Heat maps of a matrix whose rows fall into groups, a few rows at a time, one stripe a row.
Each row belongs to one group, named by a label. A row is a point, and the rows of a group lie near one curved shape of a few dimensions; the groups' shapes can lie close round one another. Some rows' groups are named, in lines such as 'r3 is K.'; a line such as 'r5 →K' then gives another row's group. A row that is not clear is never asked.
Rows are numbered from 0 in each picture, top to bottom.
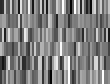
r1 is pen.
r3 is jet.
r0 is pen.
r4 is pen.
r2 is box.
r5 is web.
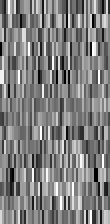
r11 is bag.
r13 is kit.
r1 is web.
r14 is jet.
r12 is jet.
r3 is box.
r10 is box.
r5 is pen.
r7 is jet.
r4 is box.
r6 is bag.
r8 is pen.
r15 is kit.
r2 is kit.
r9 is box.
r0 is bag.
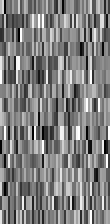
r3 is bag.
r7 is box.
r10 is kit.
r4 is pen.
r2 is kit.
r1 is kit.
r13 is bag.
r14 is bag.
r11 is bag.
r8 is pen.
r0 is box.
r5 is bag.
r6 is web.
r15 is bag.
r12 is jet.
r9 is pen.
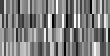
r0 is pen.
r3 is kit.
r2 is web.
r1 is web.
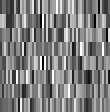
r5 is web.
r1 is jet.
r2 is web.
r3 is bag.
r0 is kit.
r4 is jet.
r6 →pen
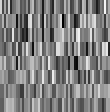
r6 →web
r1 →web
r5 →web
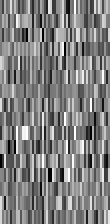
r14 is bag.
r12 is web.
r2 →pen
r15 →kit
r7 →bag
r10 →bag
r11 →kit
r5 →bag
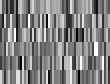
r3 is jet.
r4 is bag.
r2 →bag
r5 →pen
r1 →pen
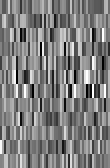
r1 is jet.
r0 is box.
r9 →kit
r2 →kit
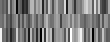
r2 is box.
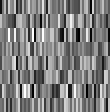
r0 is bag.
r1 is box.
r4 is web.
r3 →web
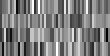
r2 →kit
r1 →box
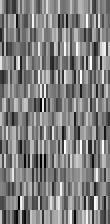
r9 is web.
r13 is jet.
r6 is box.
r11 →box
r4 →kit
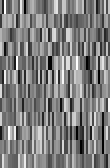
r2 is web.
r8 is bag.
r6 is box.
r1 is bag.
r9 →bag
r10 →bag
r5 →box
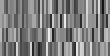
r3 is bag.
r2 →web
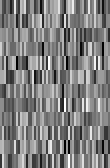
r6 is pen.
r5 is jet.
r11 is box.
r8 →web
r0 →kit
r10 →web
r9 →box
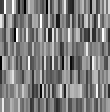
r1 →box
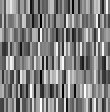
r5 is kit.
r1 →box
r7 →pen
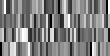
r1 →web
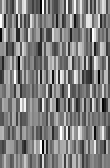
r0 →jet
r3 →jet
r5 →box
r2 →box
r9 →jet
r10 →jet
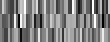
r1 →kit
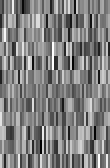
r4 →bag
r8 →kit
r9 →jet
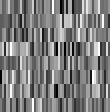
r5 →box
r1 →bag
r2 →pen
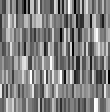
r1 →bag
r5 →web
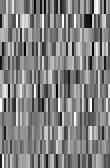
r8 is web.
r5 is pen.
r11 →kit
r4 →kit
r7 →bag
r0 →jet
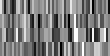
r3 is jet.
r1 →pen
